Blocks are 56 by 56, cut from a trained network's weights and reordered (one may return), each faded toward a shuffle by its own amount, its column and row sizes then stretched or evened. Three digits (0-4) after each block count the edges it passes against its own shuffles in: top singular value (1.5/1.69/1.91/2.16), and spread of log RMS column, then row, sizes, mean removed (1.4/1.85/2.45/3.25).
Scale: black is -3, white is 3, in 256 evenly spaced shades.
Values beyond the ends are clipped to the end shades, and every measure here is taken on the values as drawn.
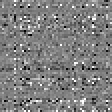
0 2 3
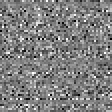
0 0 4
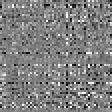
2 3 4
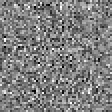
2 2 1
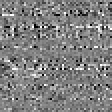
2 1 4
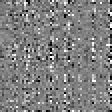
2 4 3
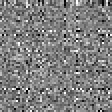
4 2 3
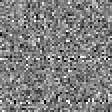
0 0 2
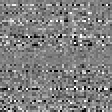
0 1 4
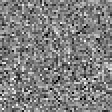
0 1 1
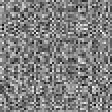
4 1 2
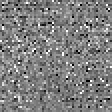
0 1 2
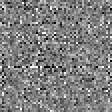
2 2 2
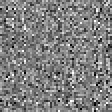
0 3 1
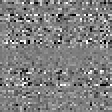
1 2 4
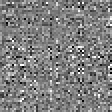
1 3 2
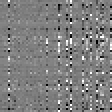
2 4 2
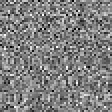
3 0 2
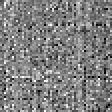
0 1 2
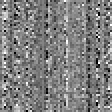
2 4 0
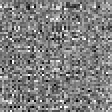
3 2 3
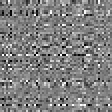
4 2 4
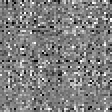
0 1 3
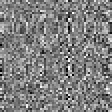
4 3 0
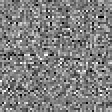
1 0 3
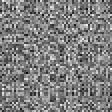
4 1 1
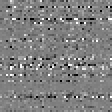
0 2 4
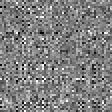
4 2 3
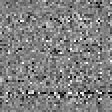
0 2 3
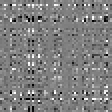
4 4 4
